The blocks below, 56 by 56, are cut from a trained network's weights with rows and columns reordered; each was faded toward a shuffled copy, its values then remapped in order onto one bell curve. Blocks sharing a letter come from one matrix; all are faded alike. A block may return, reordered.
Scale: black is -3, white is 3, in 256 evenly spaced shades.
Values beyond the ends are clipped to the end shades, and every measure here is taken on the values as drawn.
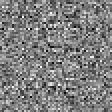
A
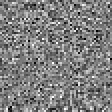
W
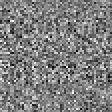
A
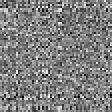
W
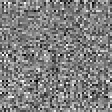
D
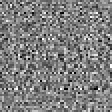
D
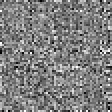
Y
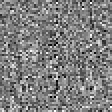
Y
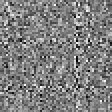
Y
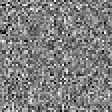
W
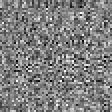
W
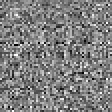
D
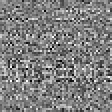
D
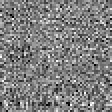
W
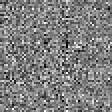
Y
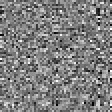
Y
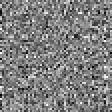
Y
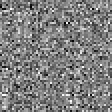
A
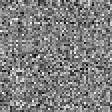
A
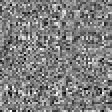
D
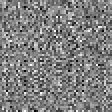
W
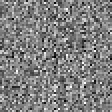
Y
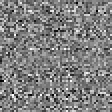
D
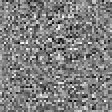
A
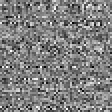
D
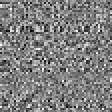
D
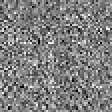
A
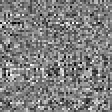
D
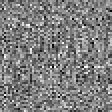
A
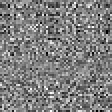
D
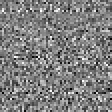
D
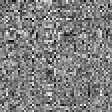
Y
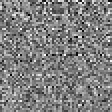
D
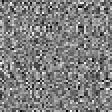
W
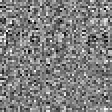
W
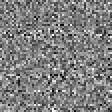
Y
